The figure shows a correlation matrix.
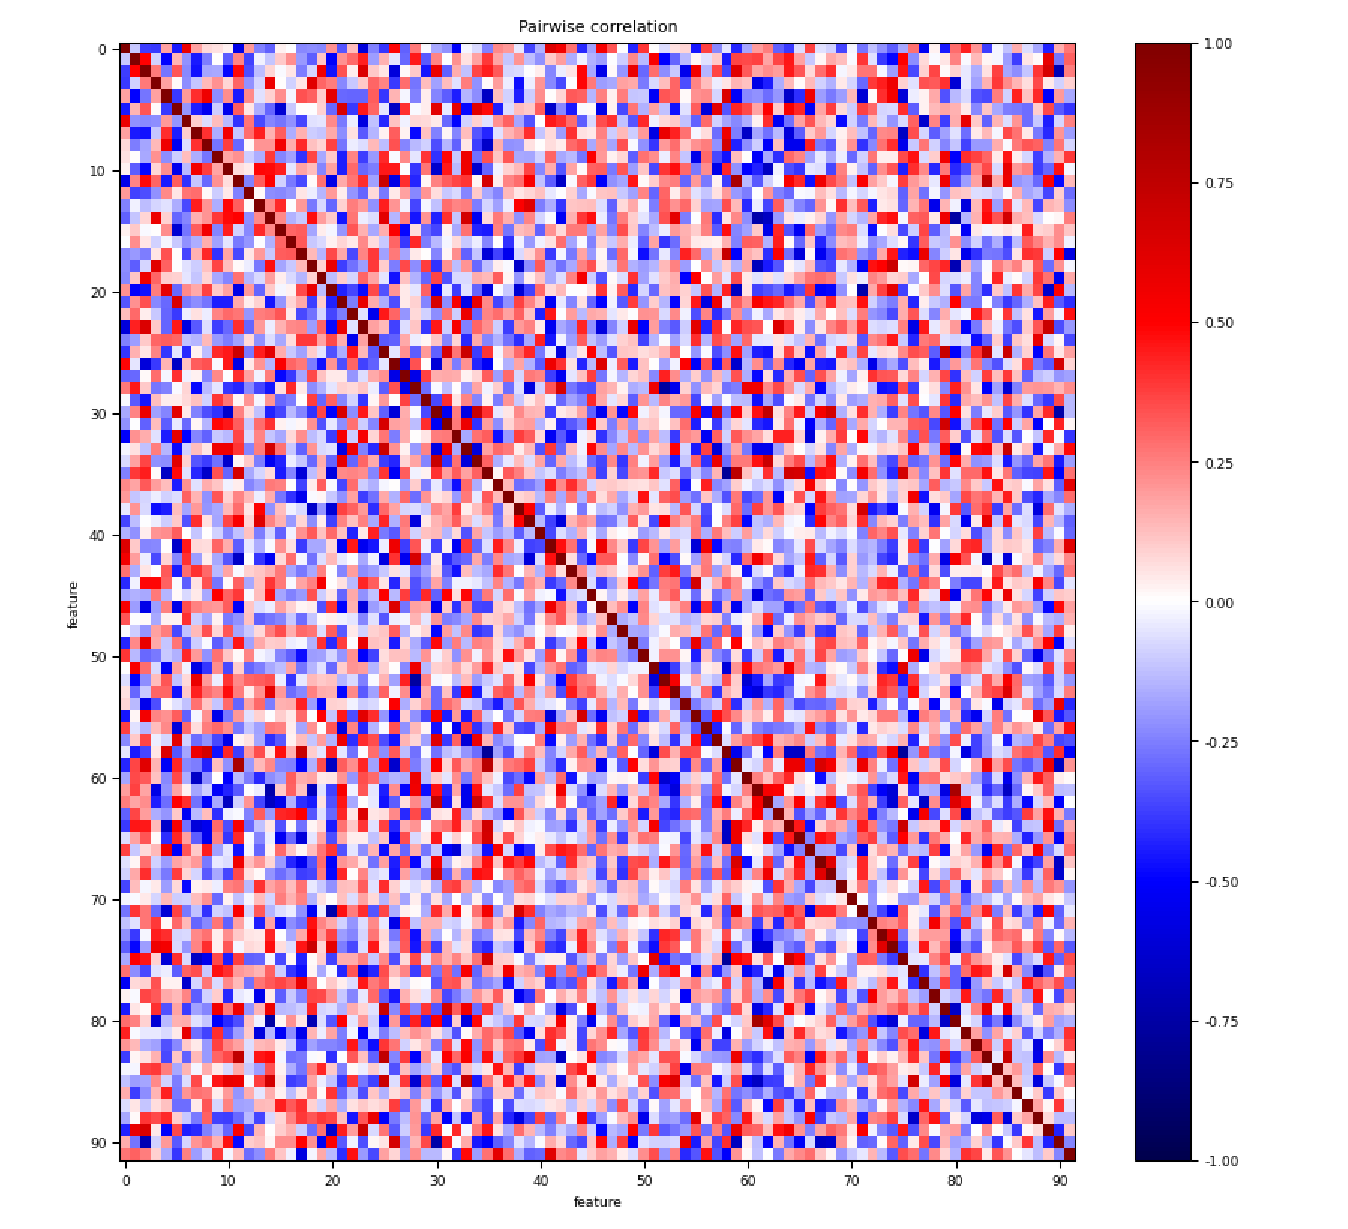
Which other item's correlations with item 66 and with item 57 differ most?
5
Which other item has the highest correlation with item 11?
59
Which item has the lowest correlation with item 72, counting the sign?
26
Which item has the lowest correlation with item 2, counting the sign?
90
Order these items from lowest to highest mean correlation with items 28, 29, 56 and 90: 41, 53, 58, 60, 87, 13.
13, 53, 58, 60, 87, 41
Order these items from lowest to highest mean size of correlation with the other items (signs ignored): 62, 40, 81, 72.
40, 72, 81, 62
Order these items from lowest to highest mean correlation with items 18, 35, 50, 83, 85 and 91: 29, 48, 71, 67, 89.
48, 89, 71, 29, 67
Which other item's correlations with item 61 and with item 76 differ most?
85
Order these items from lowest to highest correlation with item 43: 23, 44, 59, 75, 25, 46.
75, 23, 25, 59, 46, 44
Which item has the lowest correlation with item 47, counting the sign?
77
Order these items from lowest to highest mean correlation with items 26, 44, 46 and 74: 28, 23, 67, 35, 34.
35, 34, 67, 23, 28
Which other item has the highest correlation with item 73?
74
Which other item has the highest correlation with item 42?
28
